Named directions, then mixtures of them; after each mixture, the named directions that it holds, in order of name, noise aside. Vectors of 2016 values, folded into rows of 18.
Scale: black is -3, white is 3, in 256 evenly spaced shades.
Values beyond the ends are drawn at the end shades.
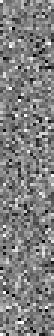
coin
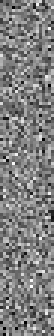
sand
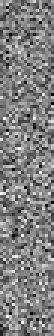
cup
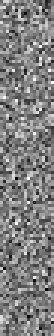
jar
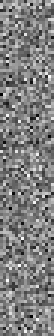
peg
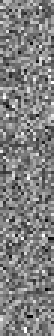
jar, peg.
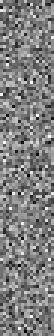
peg.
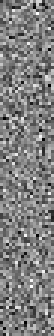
sand.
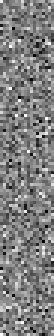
coin.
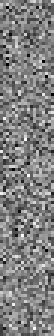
cup, peg.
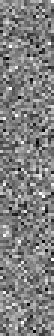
coin, cup, peg.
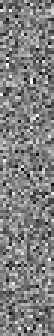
peg.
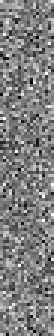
coin, peg, sand.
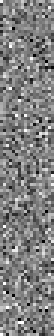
coin.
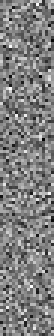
coin, peg, sand.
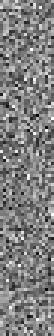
jar, peg, sand.
